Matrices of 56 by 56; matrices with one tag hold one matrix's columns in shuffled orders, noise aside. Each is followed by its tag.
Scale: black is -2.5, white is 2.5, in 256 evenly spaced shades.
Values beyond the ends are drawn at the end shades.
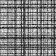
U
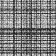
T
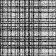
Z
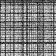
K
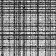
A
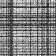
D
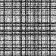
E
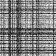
T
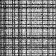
U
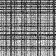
A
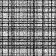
Z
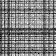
T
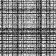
T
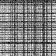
K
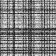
T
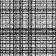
T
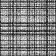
E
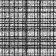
Z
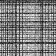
K
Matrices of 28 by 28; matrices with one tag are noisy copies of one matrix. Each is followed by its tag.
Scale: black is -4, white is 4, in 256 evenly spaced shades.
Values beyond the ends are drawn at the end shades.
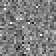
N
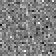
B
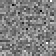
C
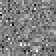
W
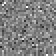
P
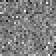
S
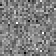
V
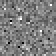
N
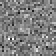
W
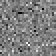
W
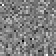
P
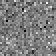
S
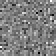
C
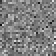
B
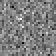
N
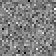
V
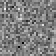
N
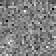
S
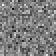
P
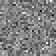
C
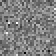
V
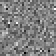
V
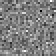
C
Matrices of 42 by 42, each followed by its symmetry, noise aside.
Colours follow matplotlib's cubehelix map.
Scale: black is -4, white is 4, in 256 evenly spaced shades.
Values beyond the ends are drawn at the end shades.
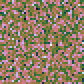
antisymmetric.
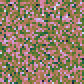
no symmetry.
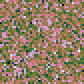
no symmetry.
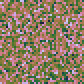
no symmetry.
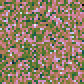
no symmetry.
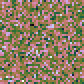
no symmetry.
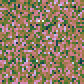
no symmetry.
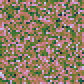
symmetric.
